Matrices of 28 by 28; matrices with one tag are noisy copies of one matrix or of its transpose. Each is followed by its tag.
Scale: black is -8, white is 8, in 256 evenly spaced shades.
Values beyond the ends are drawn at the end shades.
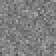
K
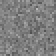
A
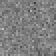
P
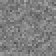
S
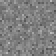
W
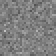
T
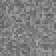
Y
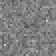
W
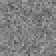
S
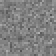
S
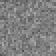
Y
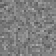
Y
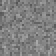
Y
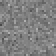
T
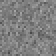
P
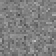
W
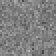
W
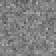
Y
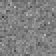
Y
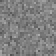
K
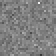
T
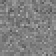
T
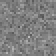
K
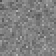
S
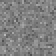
A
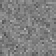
T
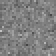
Y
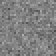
P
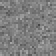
K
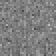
A
